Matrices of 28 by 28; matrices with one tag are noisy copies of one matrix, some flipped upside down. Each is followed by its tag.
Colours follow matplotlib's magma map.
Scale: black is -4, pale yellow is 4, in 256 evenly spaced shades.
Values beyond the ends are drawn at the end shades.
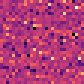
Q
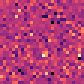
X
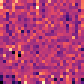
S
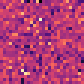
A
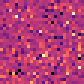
X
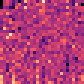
S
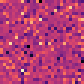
A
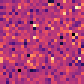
Q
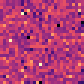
A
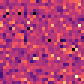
Q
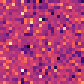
A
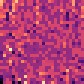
S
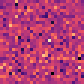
X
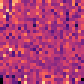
S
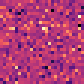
X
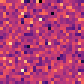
A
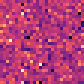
A
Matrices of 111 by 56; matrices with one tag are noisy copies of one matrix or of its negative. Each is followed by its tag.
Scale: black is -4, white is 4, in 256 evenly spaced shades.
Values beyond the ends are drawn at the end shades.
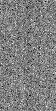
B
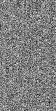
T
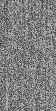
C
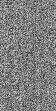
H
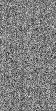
B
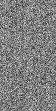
B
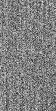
C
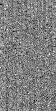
C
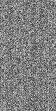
H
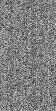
H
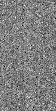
B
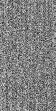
C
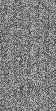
H
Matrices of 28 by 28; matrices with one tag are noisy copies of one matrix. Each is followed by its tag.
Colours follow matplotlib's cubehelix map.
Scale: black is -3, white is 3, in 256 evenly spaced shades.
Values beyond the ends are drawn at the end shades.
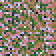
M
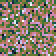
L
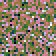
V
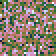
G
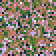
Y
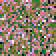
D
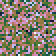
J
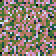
G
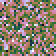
D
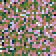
V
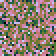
M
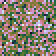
V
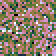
V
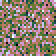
M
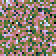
D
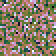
J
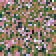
D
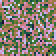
M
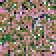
V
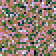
D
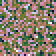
G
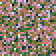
M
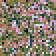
V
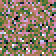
J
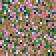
J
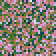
Y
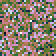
J
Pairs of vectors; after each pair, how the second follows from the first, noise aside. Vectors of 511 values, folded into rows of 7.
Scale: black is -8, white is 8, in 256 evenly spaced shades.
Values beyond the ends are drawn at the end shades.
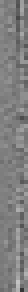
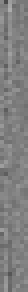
reversed, shrunk.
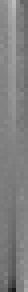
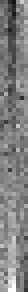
negated, scaled up.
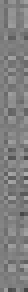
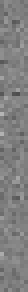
reversed, negated, partly zeroed.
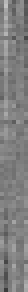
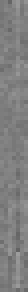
wrapped around, shrunk.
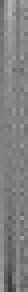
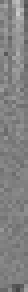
reversed, negated, partly zeroed.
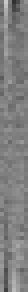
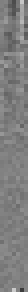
reversed, negated, partly zeroed.
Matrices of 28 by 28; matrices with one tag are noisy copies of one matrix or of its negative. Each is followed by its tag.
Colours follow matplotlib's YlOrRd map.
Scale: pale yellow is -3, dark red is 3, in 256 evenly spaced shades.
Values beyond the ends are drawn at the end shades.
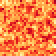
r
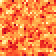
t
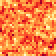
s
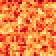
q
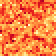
s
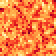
r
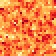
r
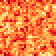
q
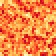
s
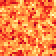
r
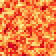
t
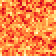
s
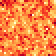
r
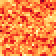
s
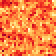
r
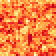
q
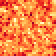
r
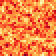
s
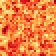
t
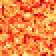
s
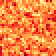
s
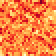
s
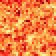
q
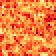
s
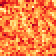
r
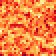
s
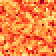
s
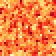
r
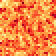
r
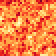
q
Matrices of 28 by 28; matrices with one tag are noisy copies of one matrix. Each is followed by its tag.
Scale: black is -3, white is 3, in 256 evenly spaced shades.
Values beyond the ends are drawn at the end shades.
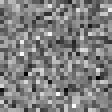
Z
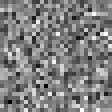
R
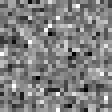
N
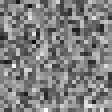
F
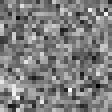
N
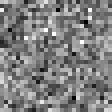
N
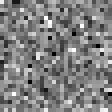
F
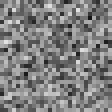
Z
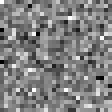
F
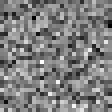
R
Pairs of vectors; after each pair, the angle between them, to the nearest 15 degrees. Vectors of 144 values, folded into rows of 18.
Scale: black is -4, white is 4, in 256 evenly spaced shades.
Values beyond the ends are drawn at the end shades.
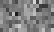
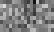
135 degrees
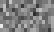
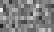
135 degrees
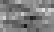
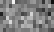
120 degrees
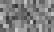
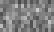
135 degrees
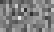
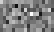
150 degrees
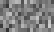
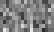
75 degrees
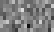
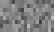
150 degrees
